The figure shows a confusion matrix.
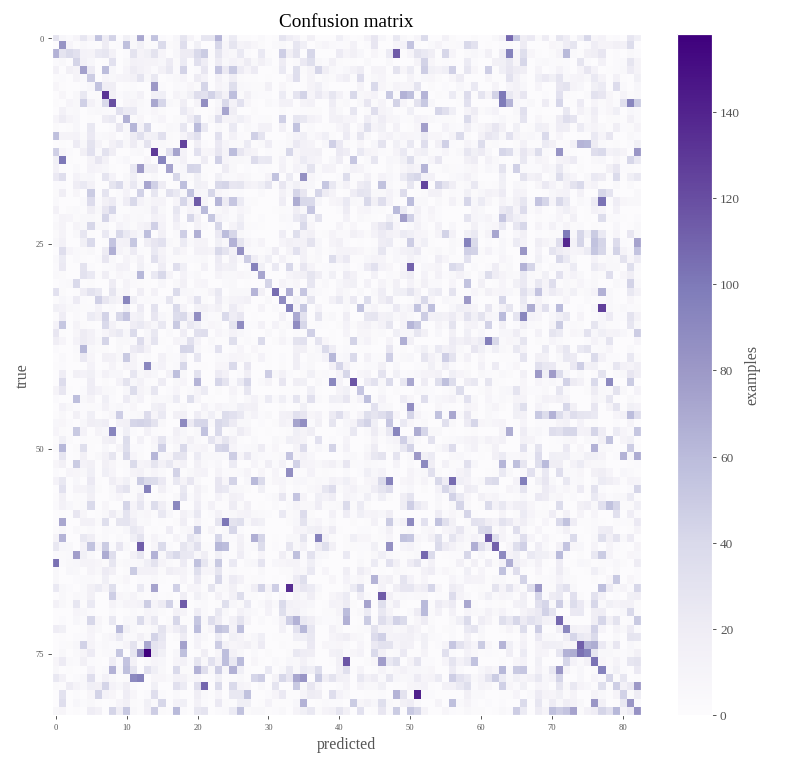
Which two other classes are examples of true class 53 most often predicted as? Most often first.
33, 17
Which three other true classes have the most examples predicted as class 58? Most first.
25, 32, 69
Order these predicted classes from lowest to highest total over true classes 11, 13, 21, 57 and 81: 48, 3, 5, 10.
3, 10, 48, 5
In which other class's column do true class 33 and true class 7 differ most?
77
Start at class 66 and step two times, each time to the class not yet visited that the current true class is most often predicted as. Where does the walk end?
50
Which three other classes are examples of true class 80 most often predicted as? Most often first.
51, 48, 27
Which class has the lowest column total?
2
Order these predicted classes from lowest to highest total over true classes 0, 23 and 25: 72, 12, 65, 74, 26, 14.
26, 74, 12, 65, 14, 72
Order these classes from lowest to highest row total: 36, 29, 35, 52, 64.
36, 29, 64, 52, 35
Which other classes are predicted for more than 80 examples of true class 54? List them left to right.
47, 56, 66
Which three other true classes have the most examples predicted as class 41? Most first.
76, 71, 70
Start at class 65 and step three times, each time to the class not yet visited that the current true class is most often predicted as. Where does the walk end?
69
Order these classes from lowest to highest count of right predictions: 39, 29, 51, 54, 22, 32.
54, 22, 39, 29, 51, 32
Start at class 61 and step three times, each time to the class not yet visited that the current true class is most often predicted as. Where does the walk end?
78
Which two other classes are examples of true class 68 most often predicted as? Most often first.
46, 8
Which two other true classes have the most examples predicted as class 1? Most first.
15, 59
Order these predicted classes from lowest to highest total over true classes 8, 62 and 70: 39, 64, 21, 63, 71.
39, 71, 64, 21, 63
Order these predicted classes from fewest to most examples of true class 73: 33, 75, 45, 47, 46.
33, 47, 75, 45, 46
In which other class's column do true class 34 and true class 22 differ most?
66
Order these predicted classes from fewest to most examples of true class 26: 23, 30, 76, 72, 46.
30, 72, 46, 23, 76
